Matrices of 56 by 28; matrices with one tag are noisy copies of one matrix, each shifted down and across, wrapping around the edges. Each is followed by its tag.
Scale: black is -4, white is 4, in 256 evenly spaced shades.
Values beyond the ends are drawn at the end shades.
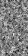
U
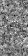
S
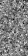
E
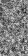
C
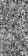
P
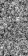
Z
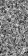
U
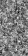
C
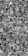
P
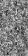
C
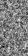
U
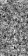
P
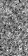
P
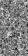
U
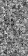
C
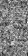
Z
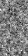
C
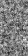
S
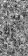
C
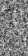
U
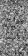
Z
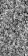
E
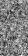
Z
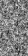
C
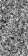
E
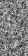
U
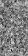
P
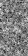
P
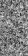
P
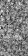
P
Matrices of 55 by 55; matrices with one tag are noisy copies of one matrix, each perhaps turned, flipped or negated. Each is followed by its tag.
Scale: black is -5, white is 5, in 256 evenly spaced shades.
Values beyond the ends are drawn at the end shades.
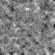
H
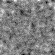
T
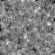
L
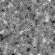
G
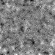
T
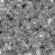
L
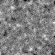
L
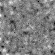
T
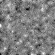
H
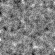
G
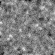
L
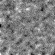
H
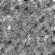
H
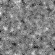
G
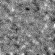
H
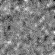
H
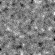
G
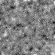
L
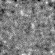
T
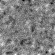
T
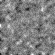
H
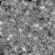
L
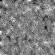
H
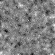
L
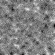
H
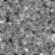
G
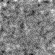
T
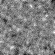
L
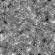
G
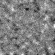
H
